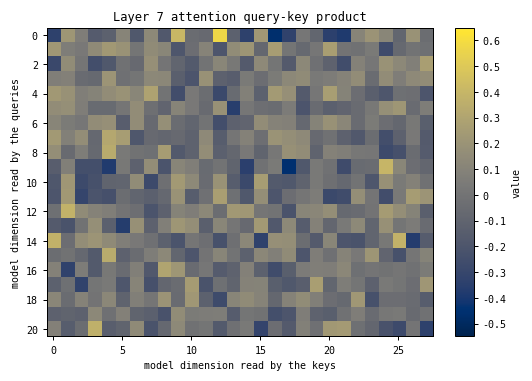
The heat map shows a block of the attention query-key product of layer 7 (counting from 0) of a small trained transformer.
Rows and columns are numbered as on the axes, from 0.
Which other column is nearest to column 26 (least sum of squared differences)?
22
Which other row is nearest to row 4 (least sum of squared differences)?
1
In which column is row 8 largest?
4
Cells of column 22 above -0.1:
19
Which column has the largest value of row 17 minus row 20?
27
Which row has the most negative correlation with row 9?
8
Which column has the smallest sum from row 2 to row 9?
13
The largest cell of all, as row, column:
0, 12
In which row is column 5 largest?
7
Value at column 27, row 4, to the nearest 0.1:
-0.2
